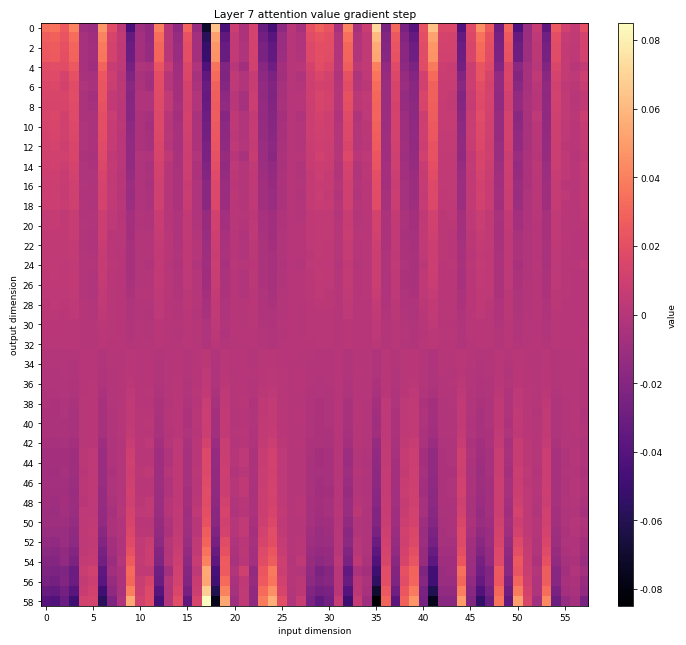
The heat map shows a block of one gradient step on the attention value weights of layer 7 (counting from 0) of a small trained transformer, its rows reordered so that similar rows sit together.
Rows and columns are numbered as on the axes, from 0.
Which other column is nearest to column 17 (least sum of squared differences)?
24
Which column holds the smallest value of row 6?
17
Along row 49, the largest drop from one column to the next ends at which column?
18
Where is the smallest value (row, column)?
58, 35
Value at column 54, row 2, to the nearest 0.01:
0.02
